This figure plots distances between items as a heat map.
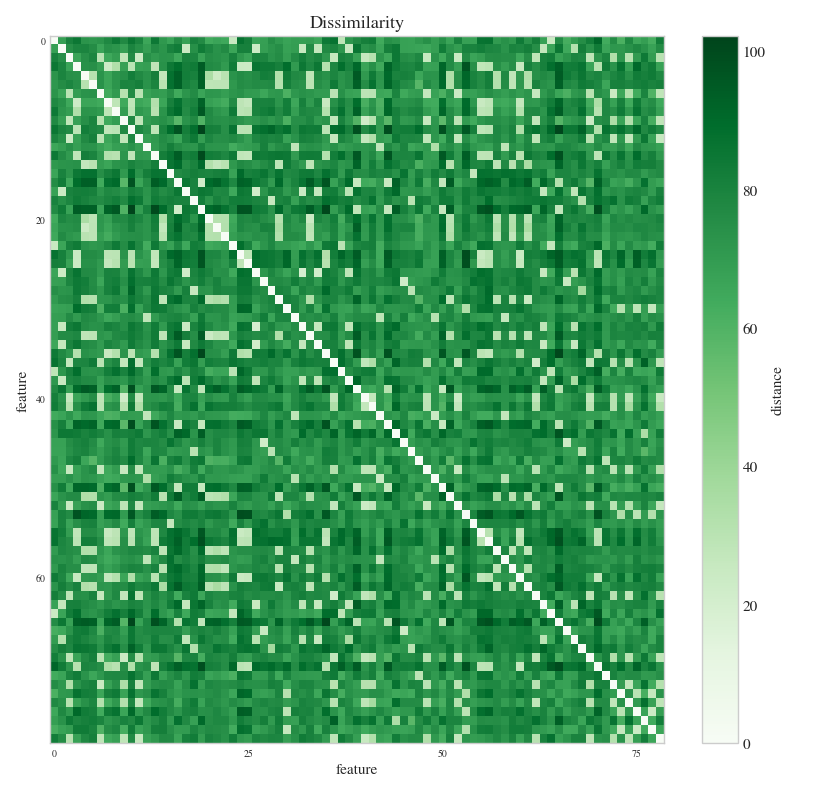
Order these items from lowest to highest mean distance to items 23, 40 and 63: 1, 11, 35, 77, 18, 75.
1, 11, 77, 75, 35, 18
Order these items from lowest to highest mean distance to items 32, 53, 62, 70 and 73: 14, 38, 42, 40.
40, 38, 42, 14
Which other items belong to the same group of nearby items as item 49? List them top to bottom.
12, 31, 42, 58
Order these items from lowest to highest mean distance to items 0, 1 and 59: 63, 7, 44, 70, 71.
63, 71, 7, 44, 70
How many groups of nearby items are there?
13
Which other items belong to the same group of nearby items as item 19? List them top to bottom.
16, 39, 43, 50, 65
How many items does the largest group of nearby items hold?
14
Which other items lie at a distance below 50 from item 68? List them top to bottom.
18, 28, 46
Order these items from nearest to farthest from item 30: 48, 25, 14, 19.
48, 19, 14, 25
